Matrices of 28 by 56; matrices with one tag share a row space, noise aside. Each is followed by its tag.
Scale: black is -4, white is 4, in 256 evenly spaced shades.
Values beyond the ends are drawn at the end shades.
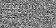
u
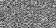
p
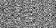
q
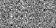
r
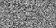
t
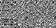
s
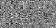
r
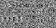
t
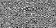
t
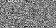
q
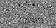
t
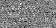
u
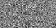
t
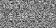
r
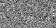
p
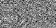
s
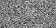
t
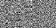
q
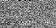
u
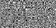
t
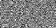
s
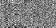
q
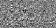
r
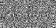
p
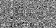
r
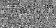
u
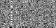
r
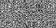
t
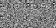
p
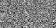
p
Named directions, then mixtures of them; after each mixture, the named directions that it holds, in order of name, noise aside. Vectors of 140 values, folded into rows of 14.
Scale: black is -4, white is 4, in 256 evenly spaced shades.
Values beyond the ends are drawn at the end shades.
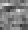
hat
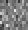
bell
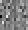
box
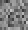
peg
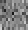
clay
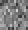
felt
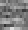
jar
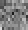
clay, hat.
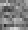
hat, jar.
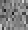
clay.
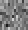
bell, clay, jar.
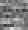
jar.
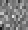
bell.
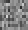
box, hat, peg.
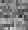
felt, jar.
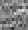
clay, hat, jar.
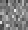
bell.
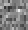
box, hat.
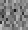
bell, box, clay.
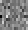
box.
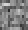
hat, peg.
